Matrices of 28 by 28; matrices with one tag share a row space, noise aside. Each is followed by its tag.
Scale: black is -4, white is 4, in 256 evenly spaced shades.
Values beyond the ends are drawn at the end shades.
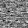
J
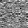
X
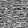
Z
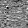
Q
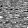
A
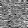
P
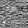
J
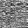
J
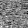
A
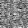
Z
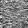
A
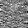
A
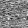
J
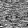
A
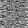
X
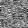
Z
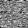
Z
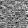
X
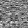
A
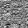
Q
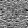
X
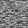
J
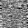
P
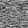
J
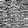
A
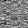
Q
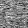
J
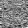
P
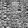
Q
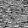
A
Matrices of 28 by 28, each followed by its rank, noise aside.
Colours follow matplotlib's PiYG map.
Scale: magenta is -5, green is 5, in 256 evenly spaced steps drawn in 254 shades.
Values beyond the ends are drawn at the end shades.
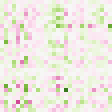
four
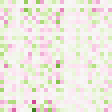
four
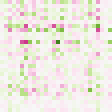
three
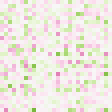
six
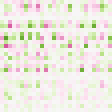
three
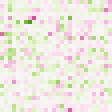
eight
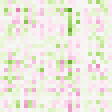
four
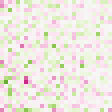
six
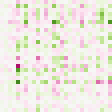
three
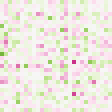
six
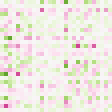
four
